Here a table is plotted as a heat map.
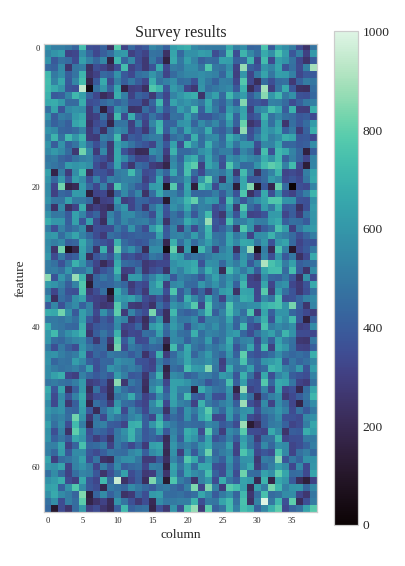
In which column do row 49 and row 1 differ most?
21
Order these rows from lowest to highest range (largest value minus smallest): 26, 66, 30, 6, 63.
30, 26, 63, 66, 6
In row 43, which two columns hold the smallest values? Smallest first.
17, 9
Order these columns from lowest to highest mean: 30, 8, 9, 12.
9, 30, 8, 12
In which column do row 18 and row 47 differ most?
1
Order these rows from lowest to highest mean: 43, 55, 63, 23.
23, 43, 55, 63
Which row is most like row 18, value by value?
50
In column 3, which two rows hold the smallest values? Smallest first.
29, 20
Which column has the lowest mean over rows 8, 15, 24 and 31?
14
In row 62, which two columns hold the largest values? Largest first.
10, 15
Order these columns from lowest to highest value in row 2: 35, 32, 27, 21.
32, 27, 35, 21
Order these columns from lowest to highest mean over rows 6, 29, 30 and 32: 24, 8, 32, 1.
32, 1, 24, 8
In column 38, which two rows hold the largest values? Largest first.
3, 66
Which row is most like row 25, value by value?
46
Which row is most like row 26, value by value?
58
